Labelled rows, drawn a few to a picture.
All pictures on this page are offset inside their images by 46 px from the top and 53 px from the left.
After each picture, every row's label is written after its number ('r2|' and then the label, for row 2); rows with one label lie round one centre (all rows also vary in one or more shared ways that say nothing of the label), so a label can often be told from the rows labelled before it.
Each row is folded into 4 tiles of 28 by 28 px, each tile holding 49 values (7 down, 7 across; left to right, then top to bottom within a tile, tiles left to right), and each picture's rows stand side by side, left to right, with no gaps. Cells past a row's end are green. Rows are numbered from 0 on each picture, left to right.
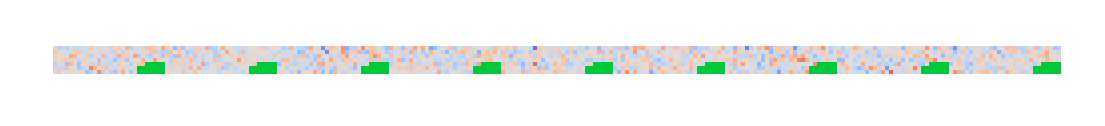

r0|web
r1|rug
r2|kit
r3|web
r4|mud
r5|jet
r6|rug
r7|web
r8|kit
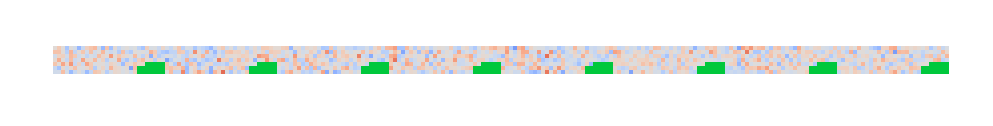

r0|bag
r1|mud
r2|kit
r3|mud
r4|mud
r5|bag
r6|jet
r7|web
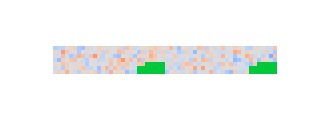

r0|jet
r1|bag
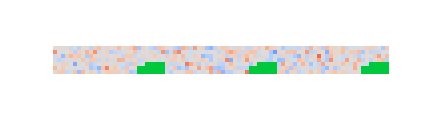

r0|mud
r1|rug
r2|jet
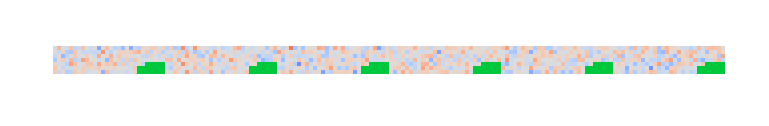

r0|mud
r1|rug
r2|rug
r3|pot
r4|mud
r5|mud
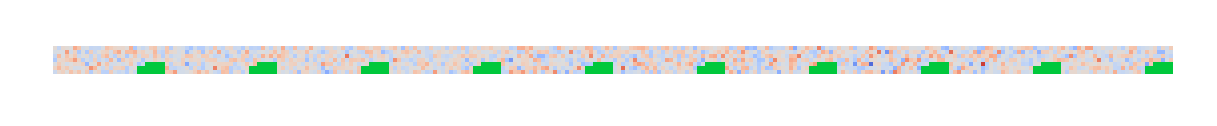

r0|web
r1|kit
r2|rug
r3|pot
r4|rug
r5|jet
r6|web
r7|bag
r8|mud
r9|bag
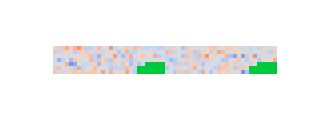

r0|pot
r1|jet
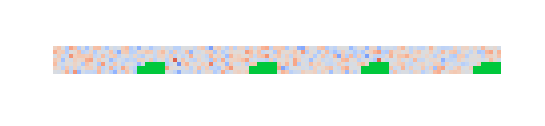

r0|bag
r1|mud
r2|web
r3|web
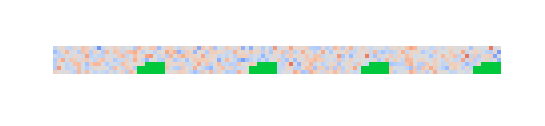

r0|kit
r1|mud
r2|rug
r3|pot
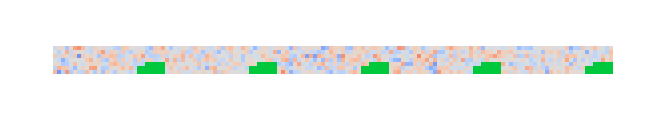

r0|jet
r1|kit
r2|kit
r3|kit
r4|jet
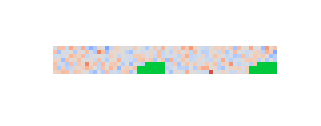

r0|kit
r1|pot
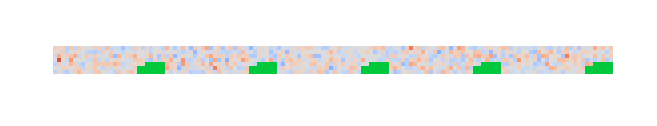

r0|pot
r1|mud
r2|rug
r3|mud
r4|mud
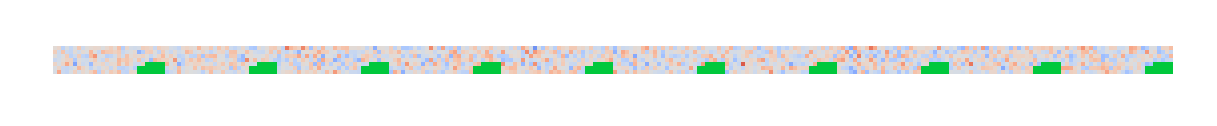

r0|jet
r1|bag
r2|pot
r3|web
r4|mud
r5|jet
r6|web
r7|bag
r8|jet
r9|mud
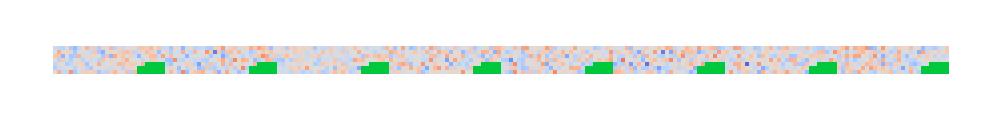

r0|rug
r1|web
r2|jet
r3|rug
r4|jet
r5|bag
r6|pot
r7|pot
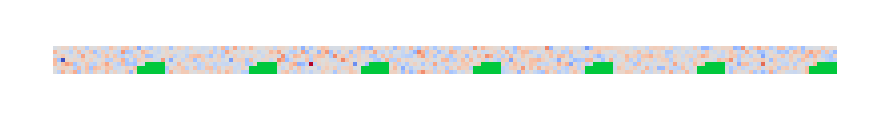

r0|rug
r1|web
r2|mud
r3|kit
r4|bag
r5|pot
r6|rug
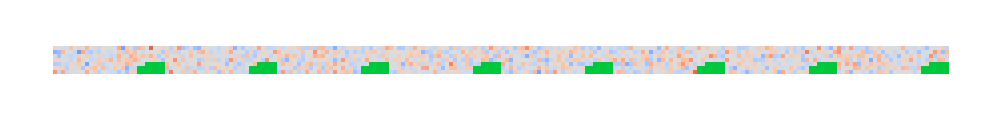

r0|kit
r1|web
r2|jet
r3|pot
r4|jet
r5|kit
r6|bag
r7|web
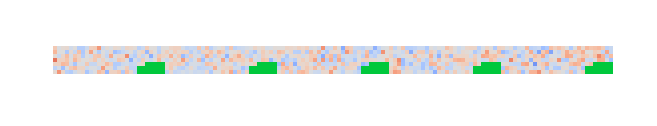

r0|bag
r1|jet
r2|bag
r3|kit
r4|kit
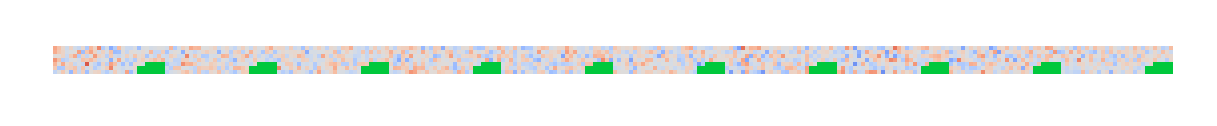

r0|bag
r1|rug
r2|mud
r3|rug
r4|web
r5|bag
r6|jet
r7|kit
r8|kit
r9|jet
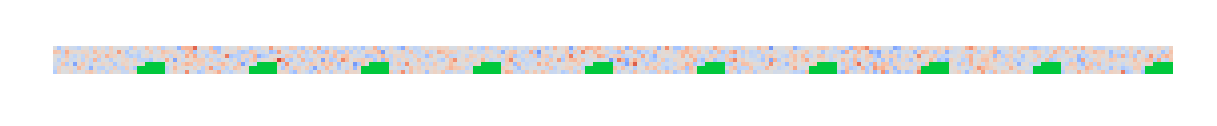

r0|rug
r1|rug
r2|rug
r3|jet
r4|kit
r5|mud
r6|rug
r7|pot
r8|bag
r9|rug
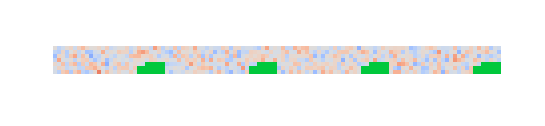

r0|pot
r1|kit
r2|rug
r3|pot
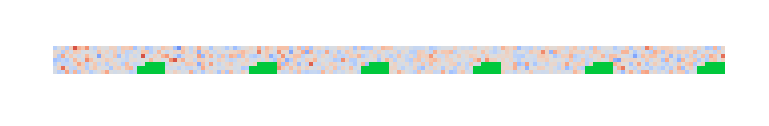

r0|jet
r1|bag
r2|mud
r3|kit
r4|bag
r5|jet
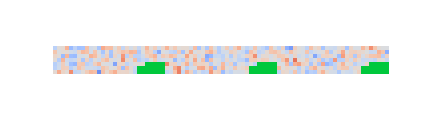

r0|rug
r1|web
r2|web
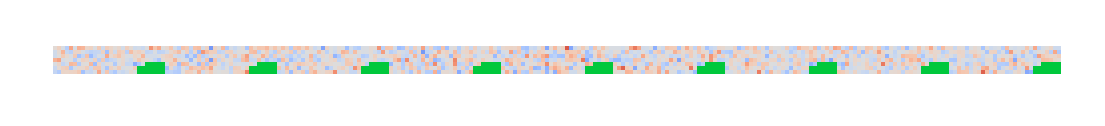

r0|rug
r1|rug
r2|mud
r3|jet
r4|mud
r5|web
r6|kit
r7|rug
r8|web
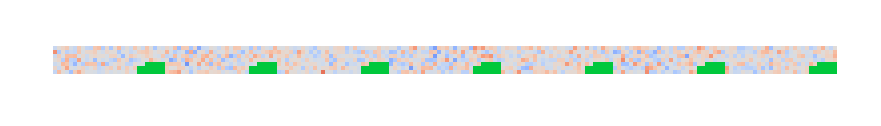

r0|pot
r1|kit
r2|web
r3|web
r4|mud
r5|kit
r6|mud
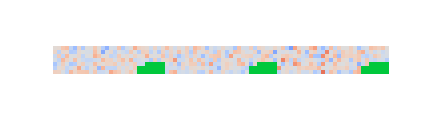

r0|pot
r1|bag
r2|mud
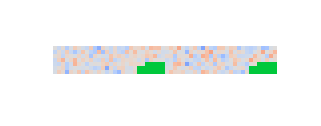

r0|kit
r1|web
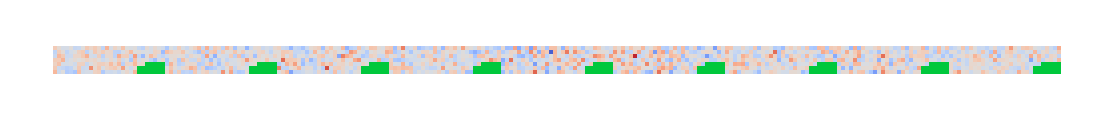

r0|bag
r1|jet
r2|mud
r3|web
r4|jet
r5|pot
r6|web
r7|pot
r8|kit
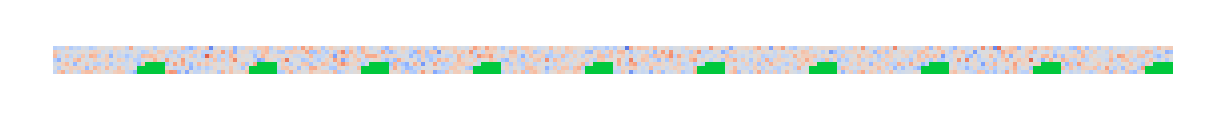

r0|web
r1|kit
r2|pot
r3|kit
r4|jet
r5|jet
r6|rug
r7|pot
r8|jet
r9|rug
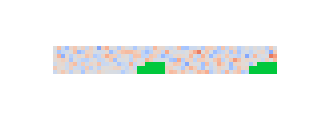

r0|mud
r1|rug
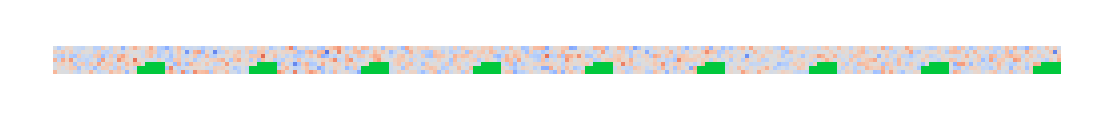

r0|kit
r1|kit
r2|kit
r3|pot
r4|kit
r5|pot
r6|web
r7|bag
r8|rug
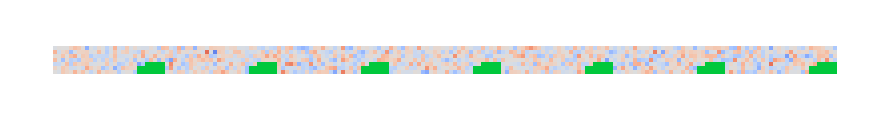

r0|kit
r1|bag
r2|web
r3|bag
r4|rug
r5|bag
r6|web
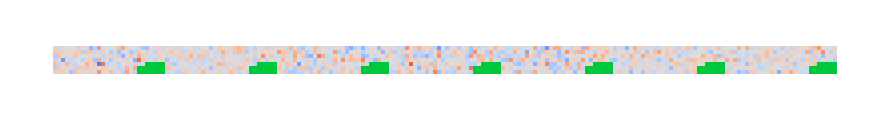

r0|pot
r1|mud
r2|jet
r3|web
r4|web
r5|jet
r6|bag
